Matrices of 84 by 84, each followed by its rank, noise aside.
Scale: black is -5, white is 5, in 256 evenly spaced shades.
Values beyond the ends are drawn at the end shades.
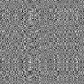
four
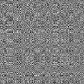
six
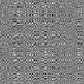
three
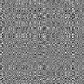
four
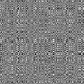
four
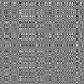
two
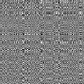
four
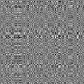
three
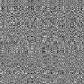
six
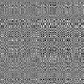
three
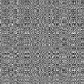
four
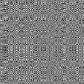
three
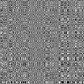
three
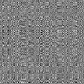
four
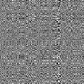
six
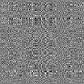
six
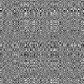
four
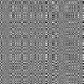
two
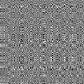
four
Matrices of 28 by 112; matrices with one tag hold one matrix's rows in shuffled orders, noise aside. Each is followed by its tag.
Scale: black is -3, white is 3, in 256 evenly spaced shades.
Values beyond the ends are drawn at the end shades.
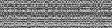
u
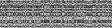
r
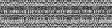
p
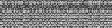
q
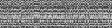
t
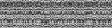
r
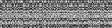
q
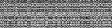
u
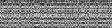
t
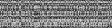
t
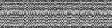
p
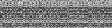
q
